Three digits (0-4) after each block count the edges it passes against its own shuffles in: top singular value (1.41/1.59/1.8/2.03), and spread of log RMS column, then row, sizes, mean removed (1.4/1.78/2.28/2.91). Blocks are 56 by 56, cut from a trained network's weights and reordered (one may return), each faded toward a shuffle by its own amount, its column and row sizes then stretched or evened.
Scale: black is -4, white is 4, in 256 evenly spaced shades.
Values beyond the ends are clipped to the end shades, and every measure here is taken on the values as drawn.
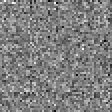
2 1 1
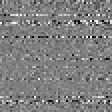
1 0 4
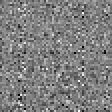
0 3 1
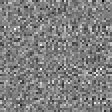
4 1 2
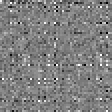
3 2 3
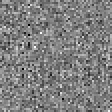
1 1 0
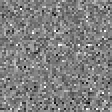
0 0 2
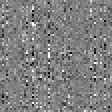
1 4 1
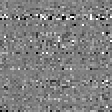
2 2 4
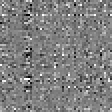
1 3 3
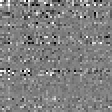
2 2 4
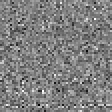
2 1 2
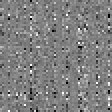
0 4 1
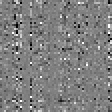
2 4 2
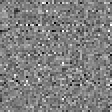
2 1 3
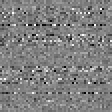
1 0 4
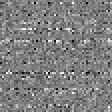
3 1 4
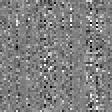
1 4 0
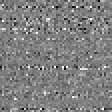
1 0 4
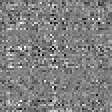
2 2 4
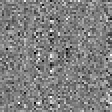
3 3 0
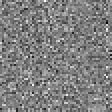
3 2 0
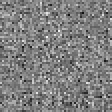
1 1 2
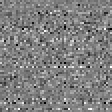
1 0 4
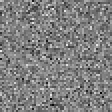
0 1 0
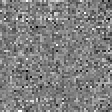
0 2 2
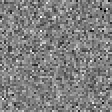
0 0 1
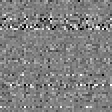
3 0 4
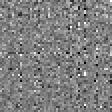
2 3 2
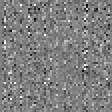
0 4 1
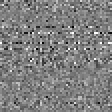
3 0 3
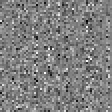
0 4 0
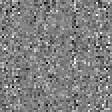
0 3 2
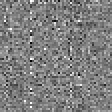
3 2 1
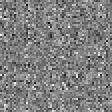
1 2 2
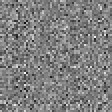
4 2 1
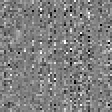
0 4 1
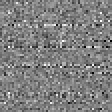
4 0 3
